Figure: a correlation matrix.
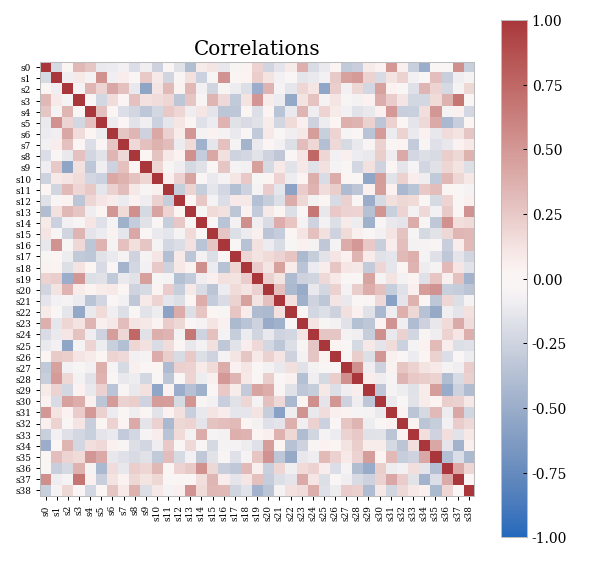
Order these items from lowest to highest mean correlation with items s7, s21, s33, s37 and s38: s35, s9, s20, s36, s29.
s35, s29, s20, s9, s36
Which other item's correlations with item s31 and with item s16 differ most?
s4
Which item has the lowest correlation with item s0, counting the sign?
s34
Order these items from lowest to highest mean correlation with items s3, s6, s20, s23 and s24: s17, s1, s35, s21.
s17, s21, s1, s35
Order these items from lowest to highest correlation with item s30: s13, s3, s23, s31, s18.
s31, s23, s18, s3, s13
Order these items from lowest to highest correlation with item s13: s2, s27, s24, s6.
s27, s2, s6, s24
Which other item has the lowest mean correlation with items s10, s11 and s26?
s22
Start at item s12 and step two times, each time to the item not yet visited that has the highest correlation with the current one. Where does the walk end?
s32
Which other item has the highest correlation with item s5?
s1
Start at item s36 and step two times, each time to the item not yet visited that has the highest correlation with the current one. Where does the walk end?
s18
